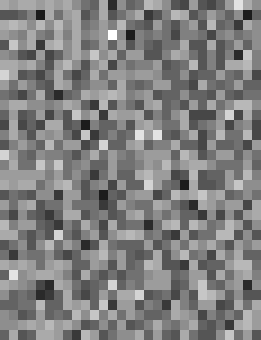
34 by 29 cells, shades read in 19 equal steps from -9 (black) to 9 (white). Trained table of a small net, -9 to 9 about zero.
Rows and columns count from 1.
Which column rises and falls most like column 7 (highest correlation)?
2
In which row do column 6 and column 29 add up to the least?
30
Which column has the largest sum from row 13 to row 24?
16
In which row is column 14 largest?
3
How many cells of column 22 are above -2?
21
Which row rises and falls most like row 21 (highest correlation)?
9
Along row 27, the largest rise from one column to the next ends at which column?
22
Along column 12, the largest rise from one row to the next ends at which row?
15
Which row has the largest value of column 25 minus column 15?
4
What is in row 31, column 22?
-2
